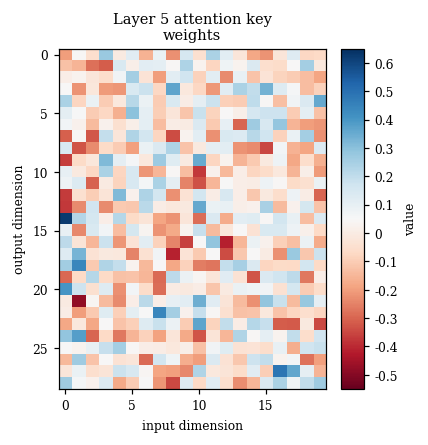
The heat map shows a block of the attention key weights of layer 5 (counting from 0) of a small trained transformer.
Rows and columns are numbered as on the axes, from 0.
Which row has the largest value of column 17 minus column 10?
24
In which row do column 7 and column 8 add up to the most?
22
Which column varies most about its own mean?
0
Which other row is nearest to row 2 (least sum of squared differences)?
10
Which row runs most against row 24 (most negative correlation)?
9
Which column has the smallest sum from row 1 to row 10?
2
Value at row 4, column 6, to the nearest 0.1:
0.1
